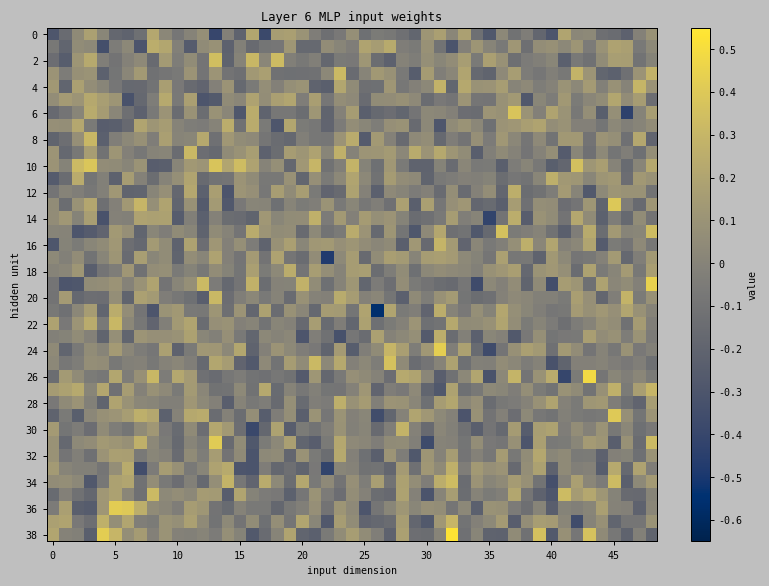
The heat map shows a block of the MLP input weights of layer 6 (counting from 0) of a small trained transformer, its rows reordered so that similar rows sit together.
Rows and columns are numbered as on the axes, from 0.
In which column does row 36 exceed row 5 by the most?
6
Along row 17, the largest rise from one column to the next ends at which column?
23
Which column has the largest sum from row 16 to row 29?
5
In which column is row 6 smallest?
46
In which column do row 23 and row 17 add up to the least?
22
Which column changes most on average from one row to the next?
40
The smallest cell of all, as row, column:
21, 26
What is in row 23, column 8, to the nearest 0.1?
0.1
